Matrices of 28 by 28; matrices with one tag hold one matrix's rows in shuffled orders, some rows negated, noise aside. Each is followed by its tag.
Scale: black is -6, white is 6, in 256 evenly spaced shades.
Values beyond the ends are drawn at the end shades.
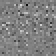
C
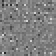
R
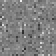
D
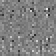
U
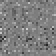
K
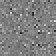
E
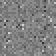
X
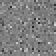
E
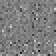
E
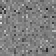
K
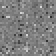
C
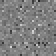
E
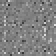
X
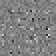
U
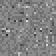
C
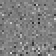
E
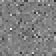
E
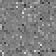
D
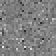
D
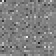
R
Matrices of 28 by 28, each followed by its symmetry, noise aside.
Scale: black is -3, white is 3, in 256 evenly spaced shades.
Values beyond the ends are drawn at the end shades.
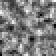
antisymmetric.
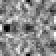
mirrored top to bottom.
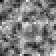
symmetric.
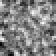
symmetric across the other diagonal.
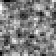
antisymmetric.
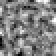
antisymmetric.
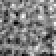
antisymmetric.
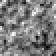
symmetric.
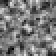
same after a half turn.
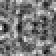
mirrored top to bottom.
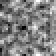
mirrored top to bottom.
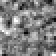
no symmetry.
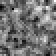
symmetric across the other diagonal.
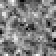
no symmetry.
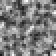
symmetric.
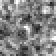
symmetric across the other diagonal.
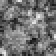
symmetric across the other diagonal.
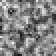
symmetric.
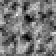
same after a half turn.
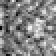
mirrored top to bottom.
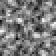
same after a half turn.
